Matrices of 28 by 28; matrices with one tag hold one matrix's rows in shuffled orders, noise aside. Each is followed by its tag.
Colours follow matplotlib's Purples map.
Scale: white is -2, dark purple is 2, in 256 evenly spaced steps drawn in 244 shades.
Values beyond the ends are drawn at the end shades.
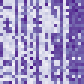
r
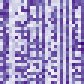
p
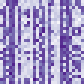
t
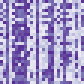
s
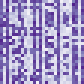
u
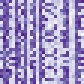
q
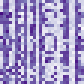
q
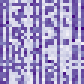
u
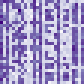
u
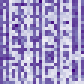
u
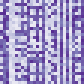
p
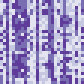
s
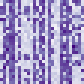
t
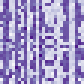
q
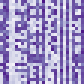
p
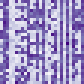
p
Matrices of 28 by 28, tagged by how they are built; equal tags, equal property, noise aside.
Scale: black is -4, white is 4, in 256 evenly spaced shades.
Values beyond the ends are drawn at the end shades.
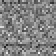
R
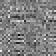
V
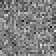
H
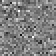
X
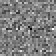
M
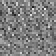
R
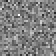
H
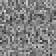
R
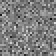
H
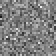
H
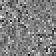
X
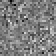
X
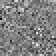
X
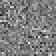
X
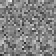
R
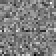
M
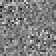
X
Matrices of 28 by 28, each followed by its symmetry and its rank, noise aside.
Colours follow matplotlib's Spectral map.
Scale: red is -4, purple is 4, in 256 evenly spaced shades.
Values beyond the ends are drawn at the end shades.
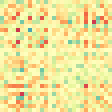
symmetric, rank four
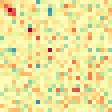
symmetric, rank six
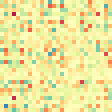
symmetric, rank five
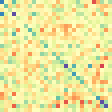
symmetric, rank five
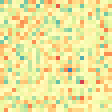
symmetric, rank six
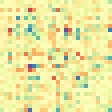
symmetric, rank five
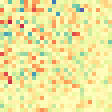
antisymmetric, rank six
